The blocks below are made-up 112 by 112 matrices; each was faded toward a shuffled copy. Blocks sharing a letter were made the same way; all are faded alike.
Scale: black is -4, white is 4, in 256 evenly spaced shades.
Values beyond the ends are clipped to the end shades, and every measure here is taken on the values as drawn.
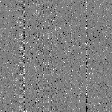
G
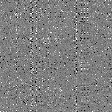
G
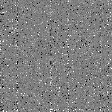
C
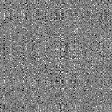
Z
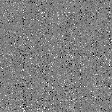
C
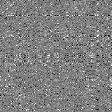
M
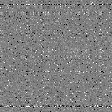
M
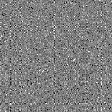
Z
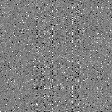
G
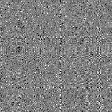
Z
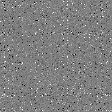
C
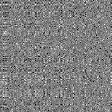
Z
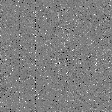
C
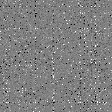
C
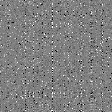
G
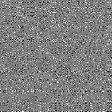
M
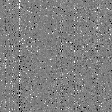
G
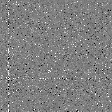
C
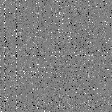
C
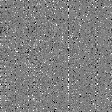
G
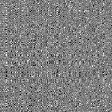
Z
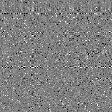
M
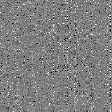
G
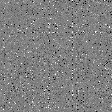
C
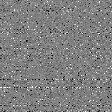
M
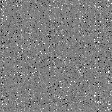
C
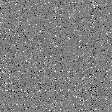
C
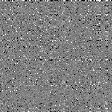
M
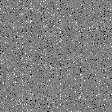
C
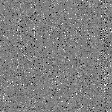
C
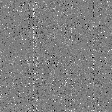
C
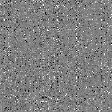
G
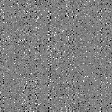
G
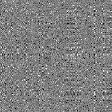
Z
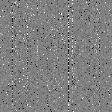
G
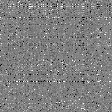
M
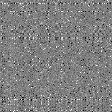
M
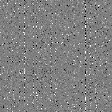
G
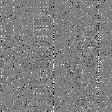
G
